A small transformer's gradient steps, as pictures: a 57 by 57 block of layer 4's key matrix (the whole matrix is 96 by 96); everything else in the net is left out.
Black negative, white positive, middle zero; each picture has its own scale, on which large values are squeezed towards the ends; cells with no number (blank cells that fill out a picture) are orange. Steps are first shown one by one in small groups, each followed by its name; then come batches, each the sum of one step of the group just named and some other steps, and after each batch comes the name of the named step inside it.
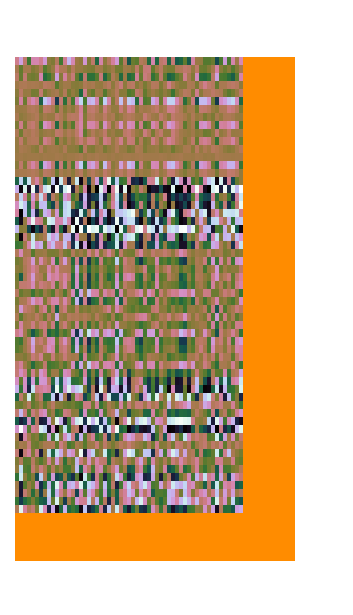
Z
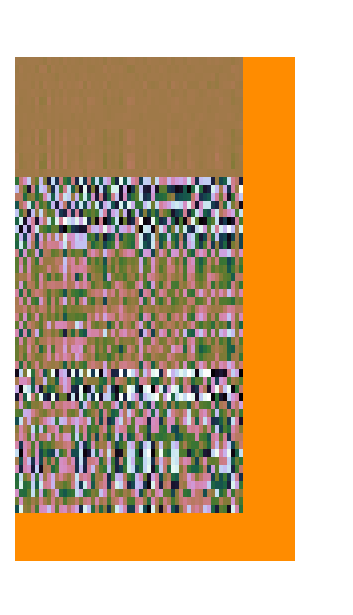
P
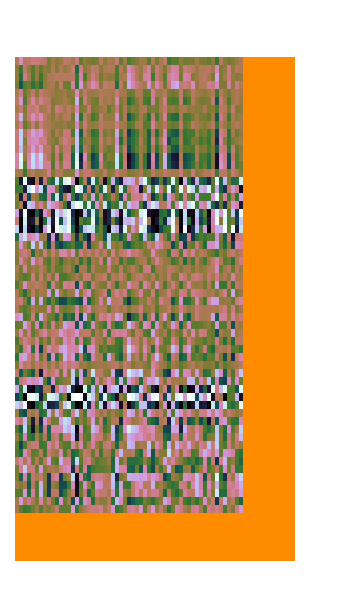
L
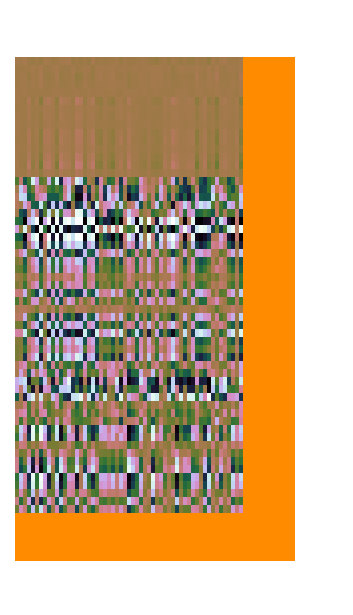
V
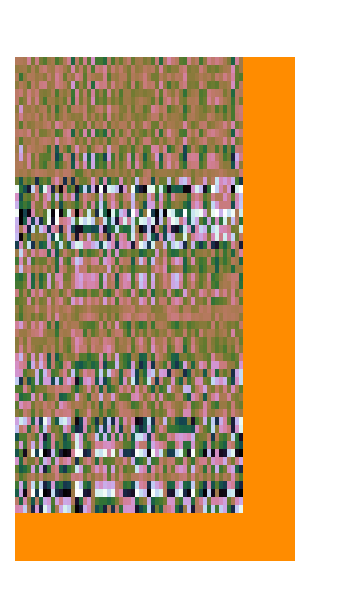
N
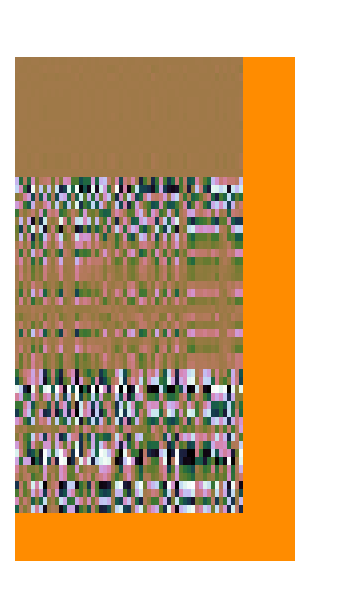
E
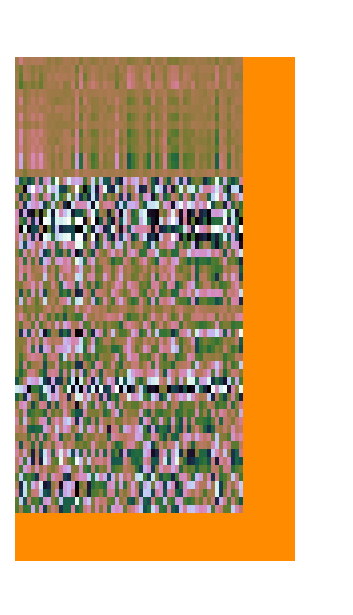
L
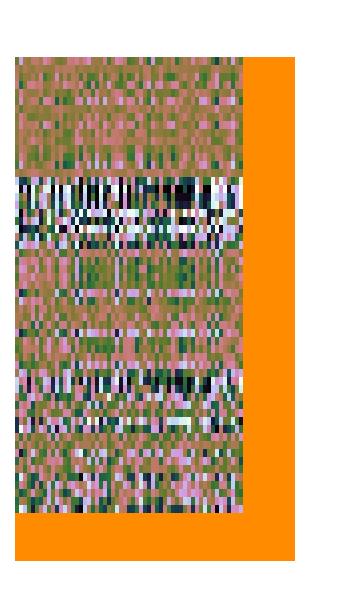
Z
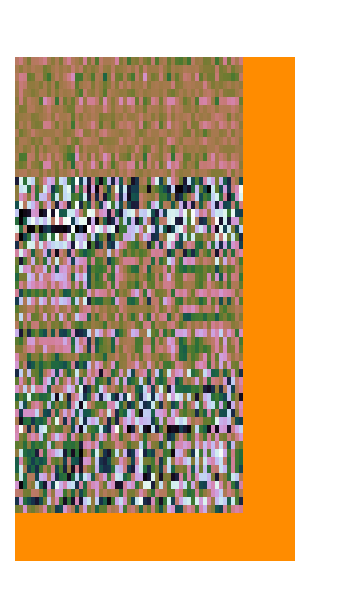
Z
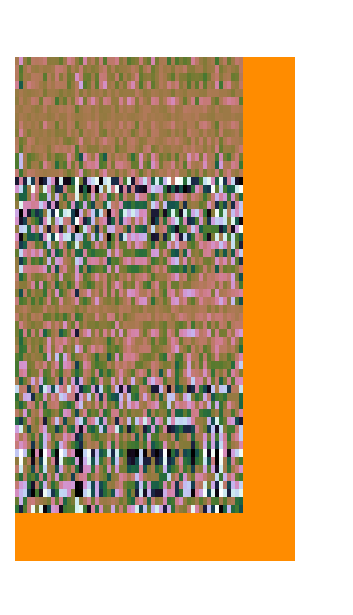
Z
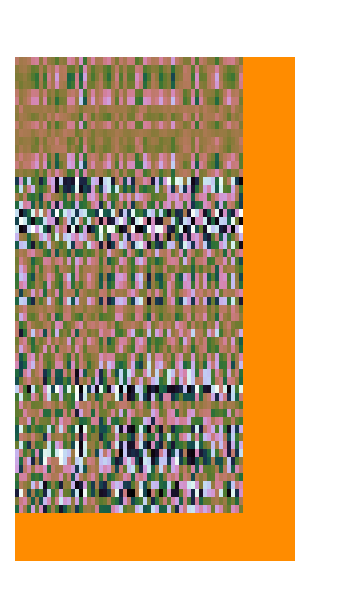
E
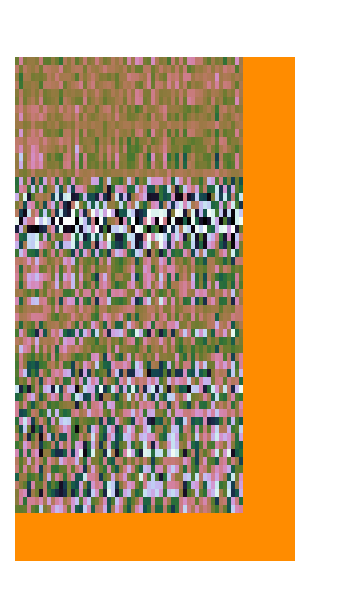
L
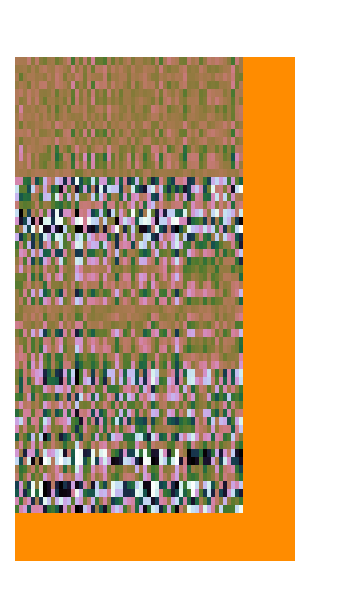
N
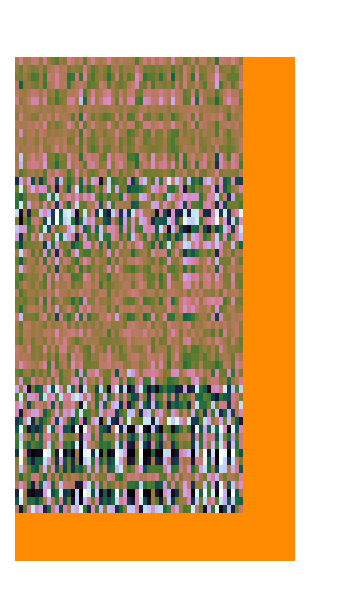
L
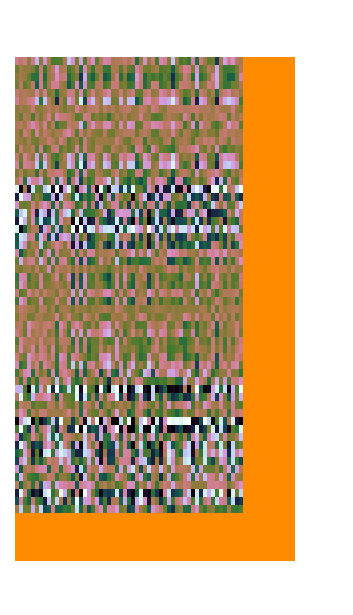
Z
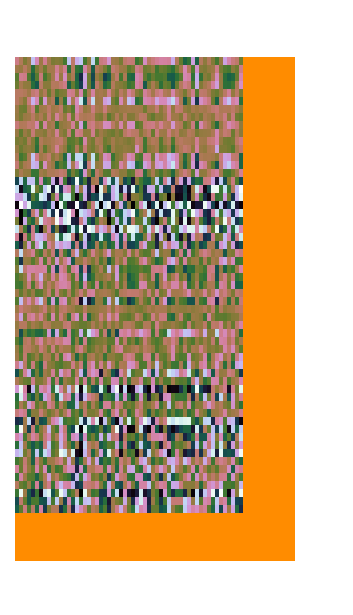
Z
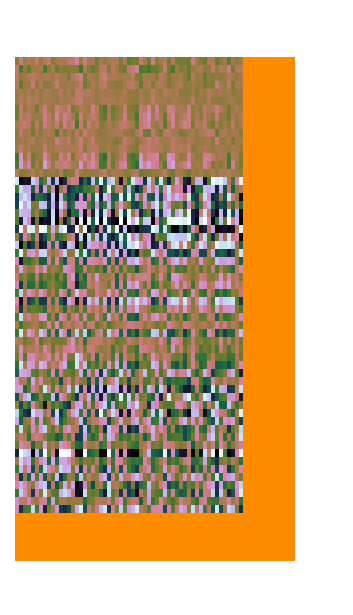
V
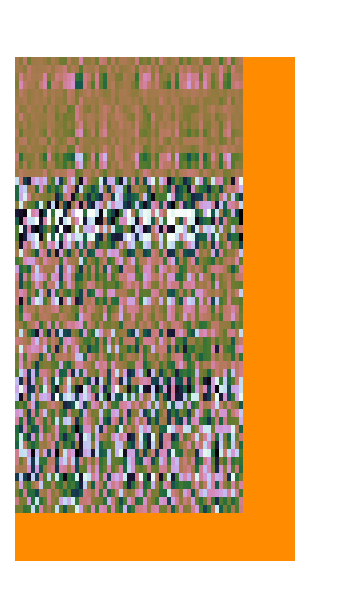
V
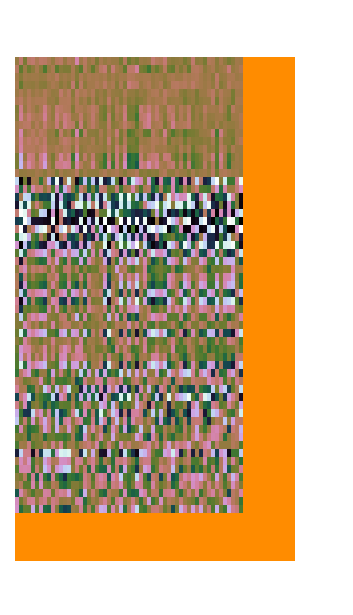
L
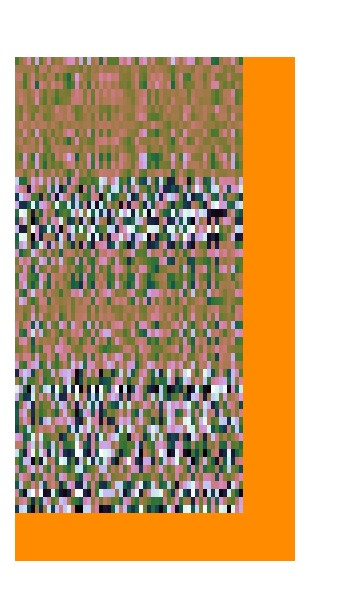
E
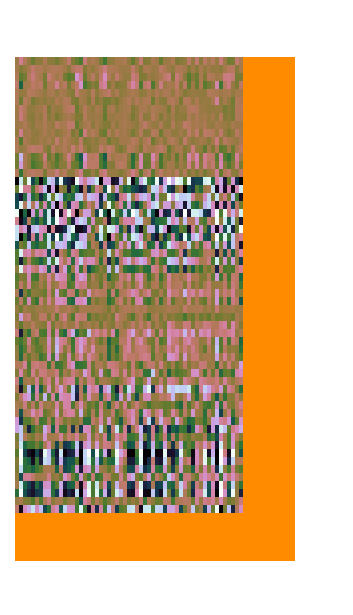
N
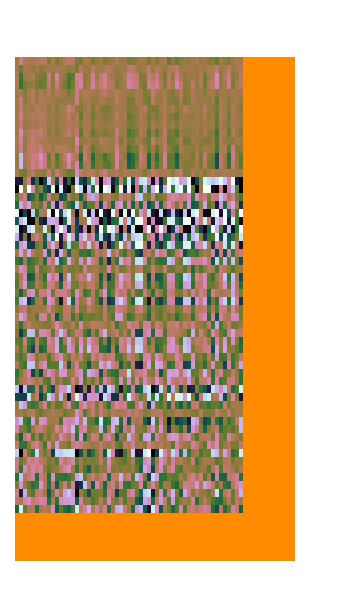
L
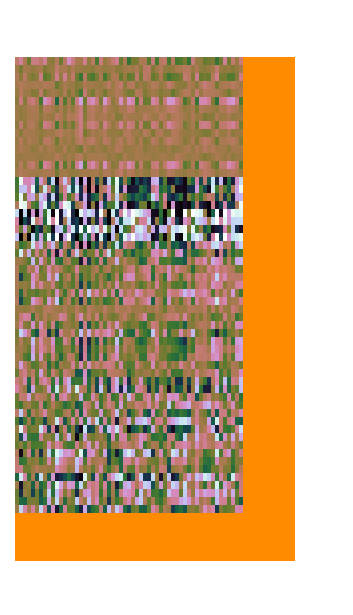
Z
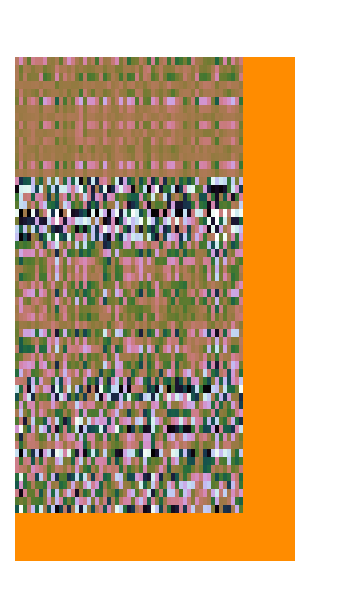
Z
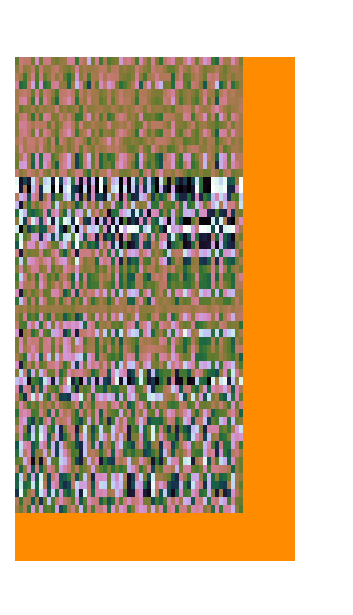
V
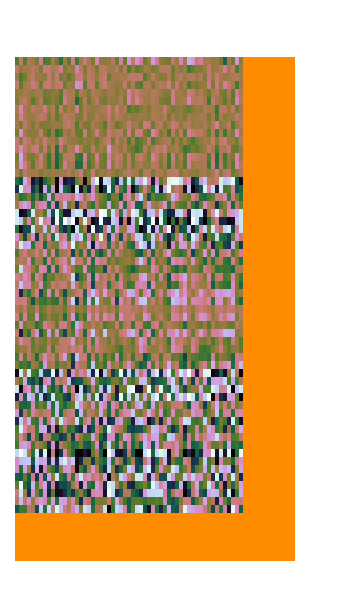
P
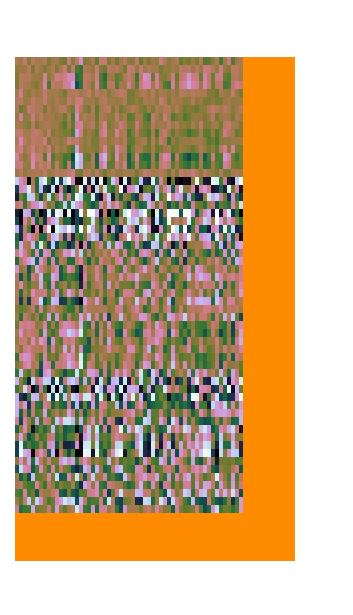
L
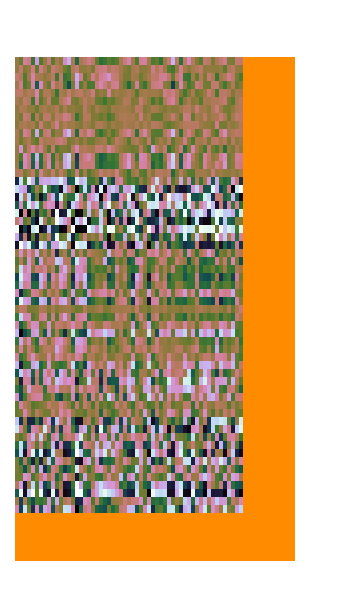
N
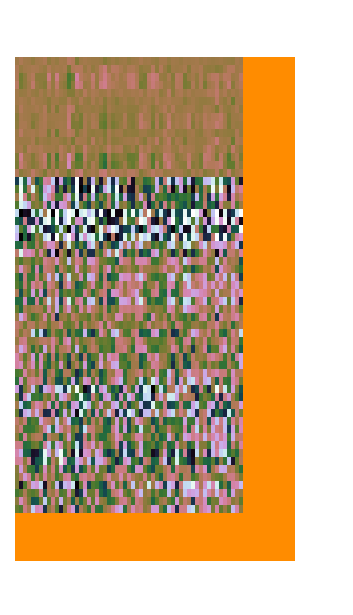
E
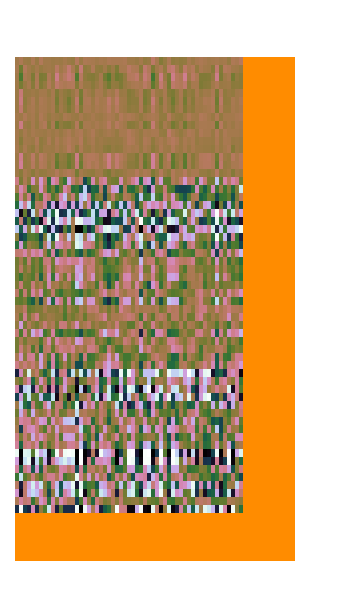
P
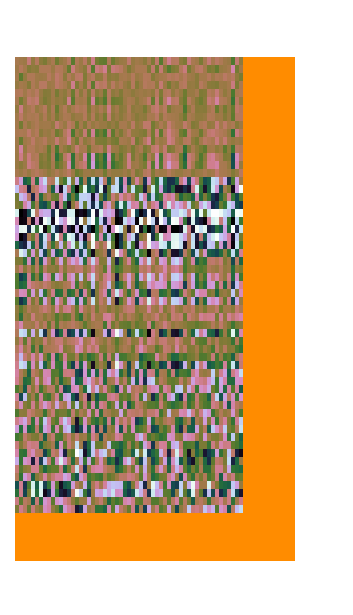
N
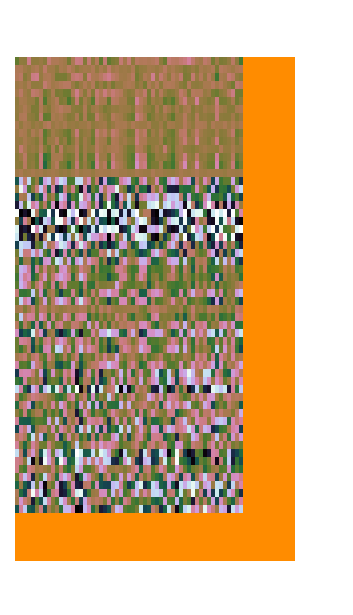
E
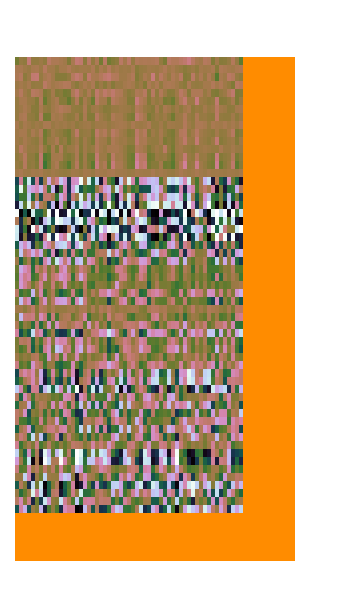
E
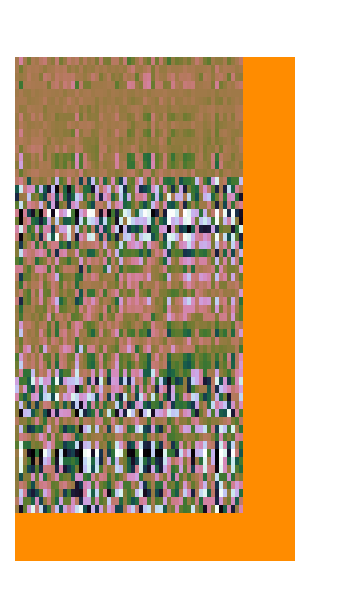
L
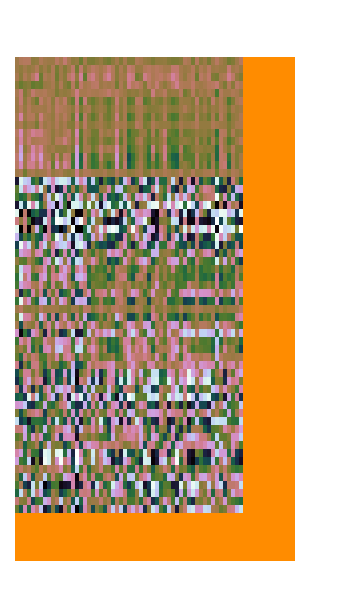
L
